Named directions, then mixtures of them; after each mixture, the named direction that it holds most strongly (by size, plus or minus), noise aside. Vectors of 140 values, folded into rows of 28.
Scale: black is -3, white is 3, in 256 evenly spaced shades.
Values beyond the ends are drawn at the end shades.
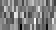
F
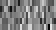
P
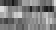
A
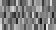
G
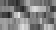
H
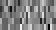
P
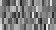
G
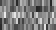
G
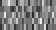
G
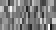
P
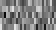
G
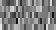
G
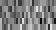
P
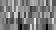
F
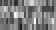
F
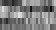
A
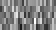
F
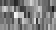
F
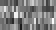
F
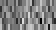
P
